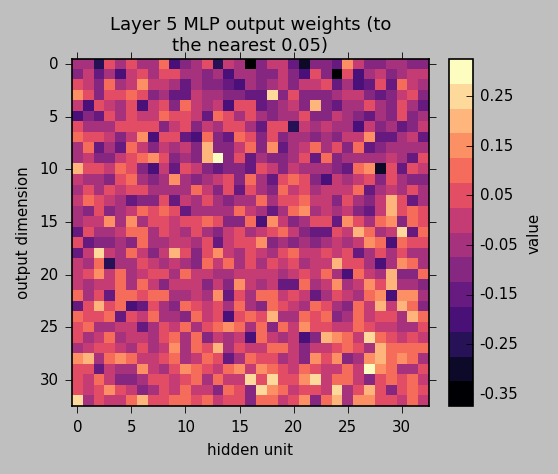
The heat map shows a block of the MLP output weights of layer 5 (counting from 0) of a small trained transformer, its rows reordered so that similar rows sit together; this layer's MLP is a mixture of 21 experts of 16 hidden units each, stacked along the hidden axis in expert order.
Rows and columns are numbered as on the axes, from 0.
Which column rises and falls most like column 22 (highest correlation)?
16
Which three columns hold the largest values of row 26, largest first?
27, 23, 24
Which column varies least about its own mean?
8
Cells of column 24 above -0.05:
18
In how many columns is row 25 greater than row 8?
21
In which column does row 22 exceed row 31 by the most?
13
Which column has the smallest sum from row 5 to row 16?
28
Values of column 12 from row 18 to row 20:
0.05 0.1 0
